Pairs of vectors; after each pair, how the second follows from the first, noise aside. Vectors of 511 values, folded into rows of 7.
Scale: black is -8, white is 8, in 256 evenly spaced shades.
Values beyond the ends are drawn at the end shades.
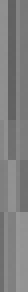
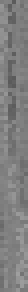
partly zeroed.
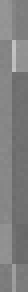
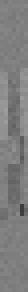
wrapped around, negated, partly zeroed.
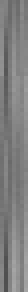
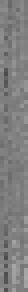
partly zeroed.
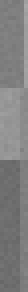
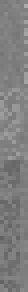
partly zeroed.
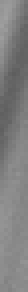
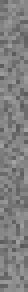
shuffled.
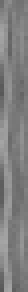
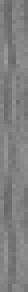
wrapped around, negated, shrunk.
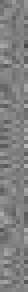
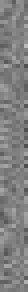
negated.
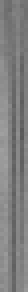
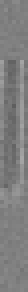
wrapped around, negated, partly zeroed.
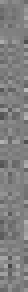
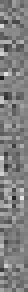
wrapped around, scaled up.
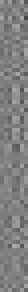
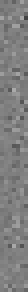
partly zeroed.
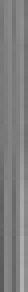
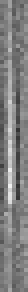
wrapped around, scaled up.
